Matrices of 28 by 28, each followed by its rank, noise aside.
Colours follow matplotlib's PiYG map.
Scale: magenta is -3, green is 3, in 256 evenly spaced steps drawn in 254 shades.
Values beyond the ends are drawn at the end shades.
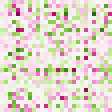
four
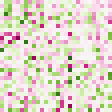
seven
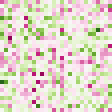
seven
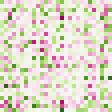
five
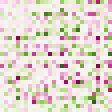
five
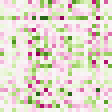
four
